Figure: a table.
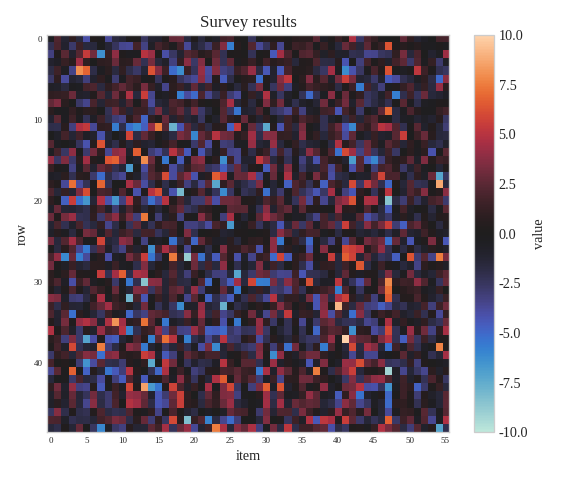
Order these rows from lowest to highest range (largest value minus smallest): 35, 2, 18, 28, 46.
46, 28, 2, 35, 18
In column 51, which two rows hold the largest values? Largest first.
4, 30
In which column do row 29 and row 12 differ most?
7
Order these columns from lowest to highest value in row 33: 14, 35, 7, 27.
27, 14, 35, 7
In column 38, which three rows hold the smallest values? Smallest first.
38, 18, 20
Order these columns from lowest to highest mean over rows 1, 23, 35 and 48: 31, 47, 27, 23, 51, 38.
31, 27, 51, 38, 23, 47
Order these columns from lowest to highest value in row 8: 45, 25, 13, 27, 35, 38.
45, 35, 27, 13, 38, 25
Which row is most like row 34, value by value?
16
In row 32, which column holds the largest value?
47
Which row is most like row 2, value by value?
39
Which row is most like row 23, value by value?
1
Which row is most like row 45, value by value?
44
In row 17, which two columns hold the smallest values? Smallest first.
54, 7
